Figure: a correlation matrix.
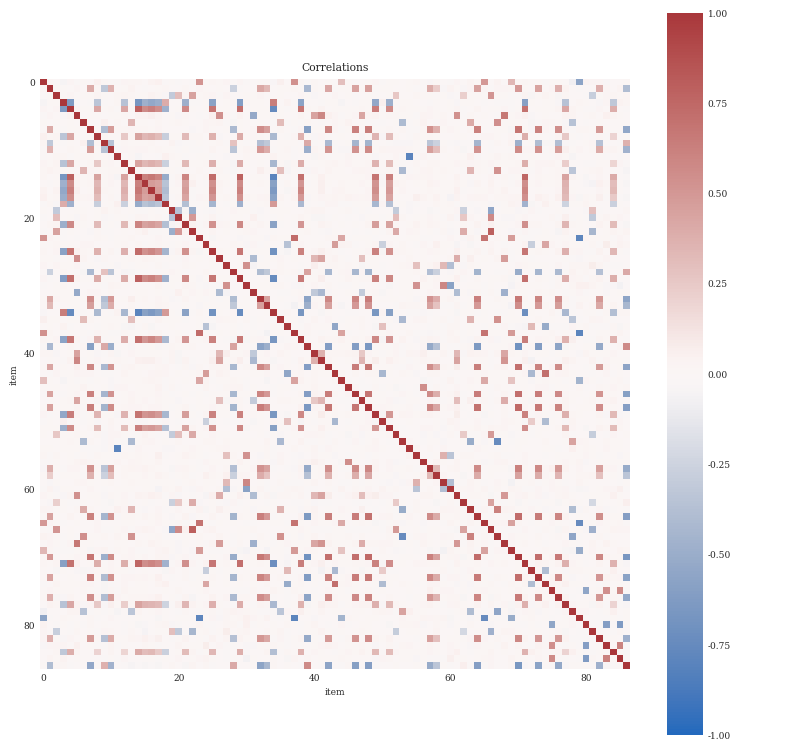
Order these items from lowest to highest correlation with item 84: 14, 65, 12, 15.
65, 12, 15, 14
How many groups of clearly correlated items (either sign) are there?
11
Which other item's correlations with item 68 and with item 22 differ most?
66
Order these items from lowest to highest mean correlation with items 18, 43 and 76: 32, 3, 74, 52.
52, 3, 32, 74
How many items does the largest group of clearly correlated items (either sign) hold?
19
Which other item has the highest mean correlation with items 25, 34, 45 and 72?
56
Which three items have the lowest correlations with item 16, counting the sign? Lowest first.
34, 3, 18
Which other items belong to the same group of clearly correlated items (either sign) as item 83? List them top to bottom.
75, 80, 85
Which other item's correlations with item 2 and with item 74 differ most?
43
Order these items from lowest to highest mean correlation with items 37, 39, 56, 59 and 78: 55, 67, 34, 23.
67, 34, 55, 23
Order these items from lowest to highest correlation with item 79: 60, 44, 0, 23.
23, 0, 44, 60
